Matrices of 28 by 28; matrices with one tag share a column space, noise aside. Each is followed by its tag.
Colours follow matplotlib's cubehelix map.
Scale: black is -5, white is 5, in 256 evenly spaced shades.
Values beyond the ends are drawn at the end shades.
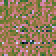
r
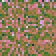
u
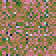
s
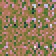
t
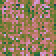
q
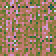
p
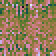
q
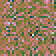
s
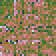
r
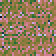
s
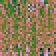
q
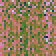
p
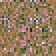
u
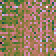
p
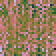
q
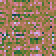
s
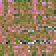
r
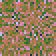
s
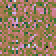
t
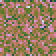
u
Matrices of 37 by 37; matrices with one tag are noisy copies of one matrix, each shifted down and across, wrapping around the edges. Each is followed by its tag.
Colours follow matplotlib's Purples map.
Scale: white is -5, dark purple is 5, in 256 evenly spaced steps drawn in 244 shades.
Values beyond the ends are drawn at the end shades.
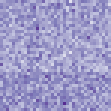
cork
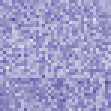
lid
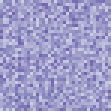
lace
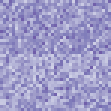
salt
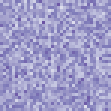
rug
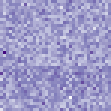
lid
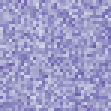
rug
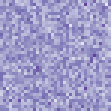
rug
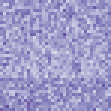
cork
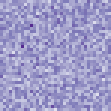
lace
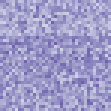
cork
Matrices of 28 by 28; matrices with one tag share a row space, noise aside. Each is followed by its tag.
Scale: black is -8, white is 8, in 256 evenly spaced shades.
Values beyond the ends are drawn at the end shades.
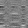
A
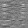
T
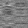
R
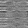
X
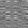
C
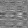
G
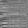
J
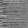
J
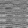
X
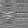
R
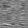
T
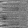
J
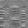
A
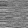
X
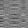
A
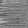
J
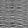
G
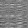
G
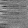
J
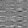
G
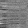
J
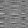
A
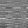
X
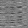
G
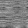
X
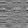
X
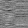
R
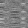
A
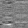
R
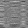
A
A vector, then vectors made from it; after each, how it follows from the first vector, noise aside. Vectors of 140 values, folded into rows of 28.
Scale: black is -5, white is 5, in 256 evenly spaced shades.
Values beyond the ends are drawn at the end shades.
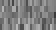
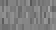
wrapped around, shrunk.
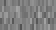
wrapped around, negated, shrunk.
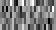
wrapped around, scaled up.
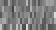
sign-scrambled.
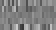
partly zeroed.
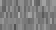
wrapped around, shrunk.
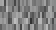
wrapped around.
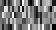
wrapped around, scaled up.
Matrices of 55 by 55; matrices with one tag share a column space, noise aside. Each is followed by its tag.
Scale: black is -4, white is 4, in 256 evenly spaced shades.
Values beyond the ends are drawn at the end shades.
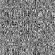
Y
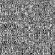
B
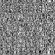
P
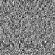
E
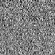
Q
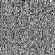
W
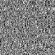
E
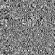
Q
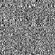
Q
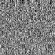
W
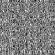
P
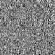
Q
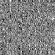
P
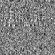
Q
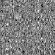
P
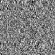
E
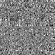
Q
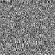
E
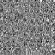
P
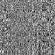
P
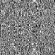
Y
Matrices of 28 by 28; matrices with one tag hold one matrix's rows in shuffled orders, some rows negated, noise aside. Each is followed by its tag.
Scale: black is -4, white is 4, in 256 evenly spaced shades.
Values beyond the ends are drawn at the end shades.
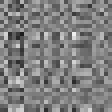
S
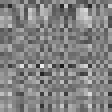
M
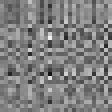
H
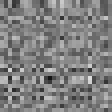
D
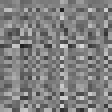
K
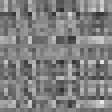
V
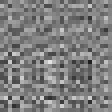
D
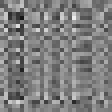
S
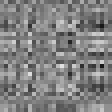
V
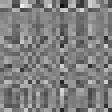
K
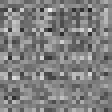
D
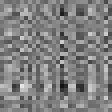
K
